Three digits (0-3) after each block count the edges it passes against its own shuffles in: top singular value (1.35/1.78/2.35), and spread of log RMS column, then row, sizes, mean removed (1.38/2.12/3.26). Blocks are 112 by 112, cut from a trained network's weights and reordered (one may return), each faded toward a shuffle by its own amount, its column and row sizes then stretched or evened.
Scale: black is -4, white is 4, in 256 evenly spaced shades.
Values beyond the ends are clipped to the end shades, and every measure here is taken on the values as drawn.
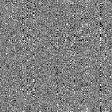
3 2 1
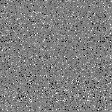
0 1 2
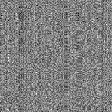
3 1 0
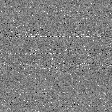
1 0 2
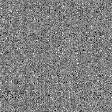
1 1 2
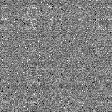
2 1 0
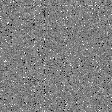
1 1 0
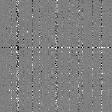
3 3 1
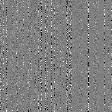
1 3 0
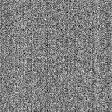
2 0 0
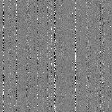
2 3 0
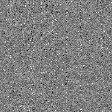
0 2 0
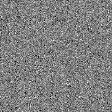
0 2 1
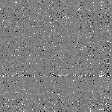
1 2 2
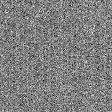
1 0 1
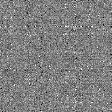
2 2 0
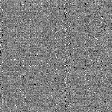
2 2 0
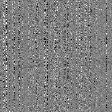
1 3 1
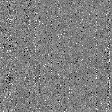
2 2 0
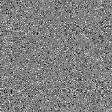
2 1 1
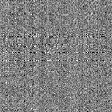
2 1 2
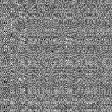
3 1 0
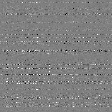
1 1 3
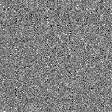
2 1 0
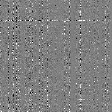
2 3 1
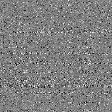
2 1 2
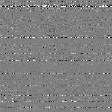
3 1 3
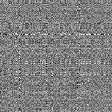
3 1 1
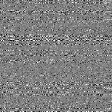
3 0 3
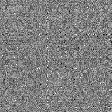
2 1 0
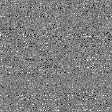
0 1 3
